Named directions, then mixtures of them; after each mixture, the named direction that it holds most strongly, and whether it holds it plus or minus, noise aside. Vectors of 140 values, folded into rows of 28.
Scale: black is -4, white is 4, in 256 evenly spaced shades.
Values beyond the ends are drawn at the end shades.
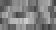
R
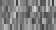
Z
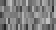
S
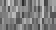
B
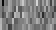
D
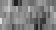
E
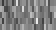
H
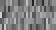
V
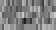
B, minus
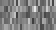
Z, plus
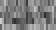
R, minus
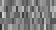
D, minus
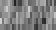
E, plus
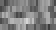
R, plus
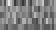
B, plus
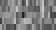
B, plus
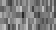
S, minus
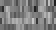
R, plus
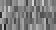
V, minus
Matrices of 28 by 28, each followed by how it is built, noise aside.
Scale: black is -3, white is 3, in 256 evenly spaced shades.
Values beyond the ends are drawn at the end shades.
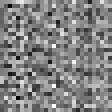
repeating rows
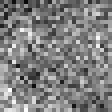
smooth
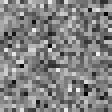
repeating rows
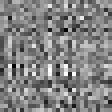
low rank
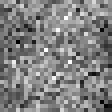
smooth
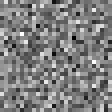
repeating rows
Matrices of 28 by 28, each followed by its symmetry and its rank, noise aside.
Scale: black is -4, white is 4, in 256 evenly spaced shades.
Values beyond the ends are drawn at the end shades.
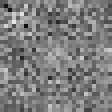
symmetric, rank four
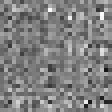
no symmetry, rank four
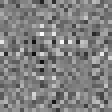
antisymmetric, rank four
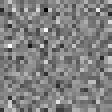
antisymmetric, rank four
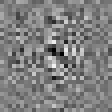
no symmetry, rank three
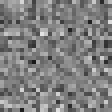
antisymmetric, rank four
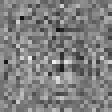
antisymmetric, rank four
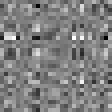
no symmetry, rank three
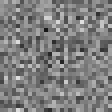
no symmetry, rank five
